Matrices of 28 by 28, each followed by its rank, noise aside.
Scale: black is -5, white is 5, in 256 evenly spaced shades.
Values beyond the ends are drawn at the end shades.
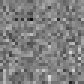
six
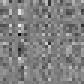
three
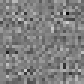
six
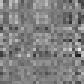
two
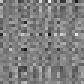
three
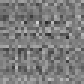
four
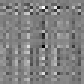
two
